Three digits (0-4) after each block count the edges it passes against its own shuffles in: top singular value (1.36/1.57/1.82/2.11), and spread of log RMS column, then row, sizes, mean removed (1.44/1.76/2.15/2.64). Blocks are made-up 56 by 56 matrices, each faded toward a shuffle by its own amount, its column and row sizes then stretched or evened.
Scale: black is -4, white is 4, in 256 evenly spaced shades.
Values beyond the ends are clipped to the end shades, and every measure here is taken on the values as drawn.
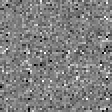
0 2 2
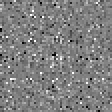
1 2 2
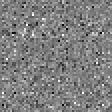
0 3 2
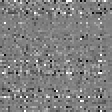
3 2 4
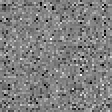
1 1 1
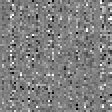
0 4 0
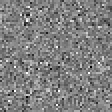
2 1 1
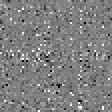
1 2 2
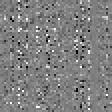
0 4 2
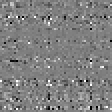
3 1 4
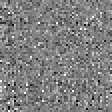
1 2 1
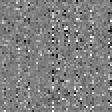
0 4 0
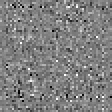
1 3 3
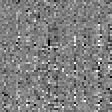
3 4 1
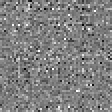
2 1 2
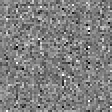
0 3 0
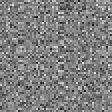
4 1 2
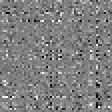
2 3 4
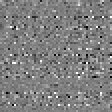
2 1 4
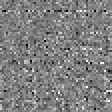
1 1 3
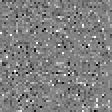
2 0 1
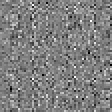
4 3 0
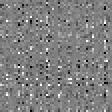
1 4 3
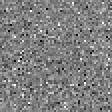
1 1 1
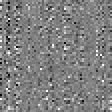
3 4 0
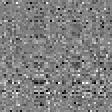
4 1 3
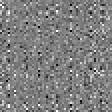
4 4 0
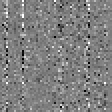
2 4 0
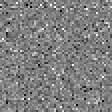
3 0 0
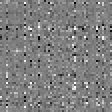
1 4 3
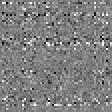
2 2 4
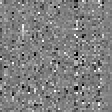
3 4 1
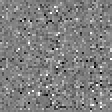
1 2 1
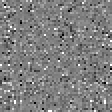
1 2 0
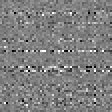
4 1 4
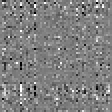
3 4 3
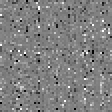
0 3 0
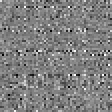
3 0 4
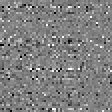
4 1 3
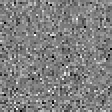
2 0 2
